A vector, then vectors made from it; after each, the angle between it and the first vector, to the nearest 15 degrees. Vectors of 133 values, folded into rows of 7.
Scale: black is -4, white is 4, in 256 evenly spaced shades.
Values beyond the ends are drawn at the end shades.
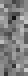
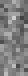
165 degrees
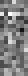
120 degrees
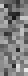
30 degrees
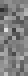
90 degrees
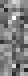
150 degrees
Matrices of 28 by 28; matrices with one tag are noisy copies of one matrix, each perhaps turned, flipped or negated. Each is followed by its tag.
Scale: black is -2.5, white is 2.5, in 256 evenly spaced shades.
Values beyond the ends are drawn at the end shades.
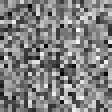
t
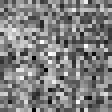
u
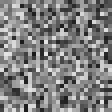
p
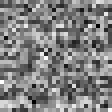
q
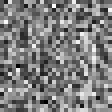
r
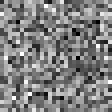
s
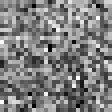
u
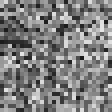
u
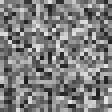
s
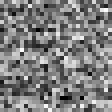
q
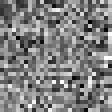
p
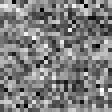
q
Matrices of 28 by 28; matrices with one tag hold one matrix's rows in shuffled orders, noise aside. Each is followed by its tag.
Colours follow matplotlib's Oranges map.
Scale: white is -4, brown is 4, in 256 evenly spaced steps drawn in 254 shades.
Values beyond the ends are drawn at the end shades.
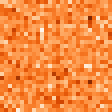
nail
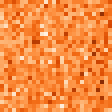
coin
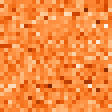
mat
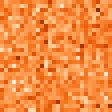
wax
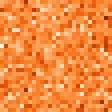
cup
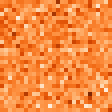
nail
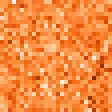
coin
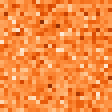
wax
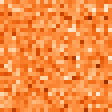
mat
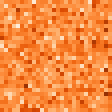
cup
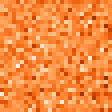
cup
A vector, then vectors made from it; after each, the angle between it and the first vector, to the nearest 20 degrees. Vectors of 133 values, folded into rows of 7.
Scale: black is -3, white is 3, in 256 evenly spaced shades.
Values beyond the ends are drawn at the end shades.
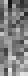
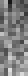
20 degrees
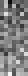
40 degrees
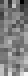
40 degrees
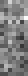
120 degrees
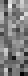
160 degrees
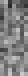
40 degrees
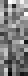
160 degrees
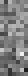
120 degrees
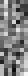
40 degrees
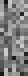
140 degrees
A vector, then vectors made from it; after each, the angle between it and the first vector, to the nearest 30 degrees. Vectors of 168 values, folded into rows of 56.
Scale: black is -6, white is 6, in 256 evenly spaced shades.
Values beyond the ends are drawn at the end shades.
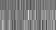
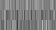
120 degrees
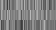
90 degrees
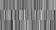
90 degrees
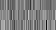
60 degrees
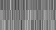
60 degrees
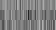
150 degrees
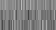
150 degrees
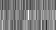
30 degrees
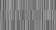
90 degrees
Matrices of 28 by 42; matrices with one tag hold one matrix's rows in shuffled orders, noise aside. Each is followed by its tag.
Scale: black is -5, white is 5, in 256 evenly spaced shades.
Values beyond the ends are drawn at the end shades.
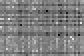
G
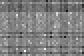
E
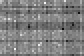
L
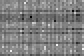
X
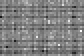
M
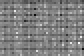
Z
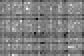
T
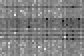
L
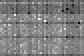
L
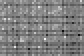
L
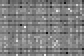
E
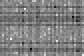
X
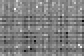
Z
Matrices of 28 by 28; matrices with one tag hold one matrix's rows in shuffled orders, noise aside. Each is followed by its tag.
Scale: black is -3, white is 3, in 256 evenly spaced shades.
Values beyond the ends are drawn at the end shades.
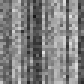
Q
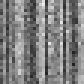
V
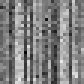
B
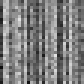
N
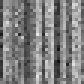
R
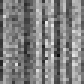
R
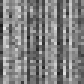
N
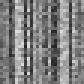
B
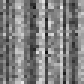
V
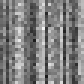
V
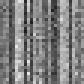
B
